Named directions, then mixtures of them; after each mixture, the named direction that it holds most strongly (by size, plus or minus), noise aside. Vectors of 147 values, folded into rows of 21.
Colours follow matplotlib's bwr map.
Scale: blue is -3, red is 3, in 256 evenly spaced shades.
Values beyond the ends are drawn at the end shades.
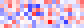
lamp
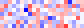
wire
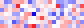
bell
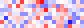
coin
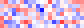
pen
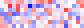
lamp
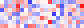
bell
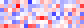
bell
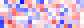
pen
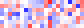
wire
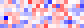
coin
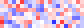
pen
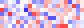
wire
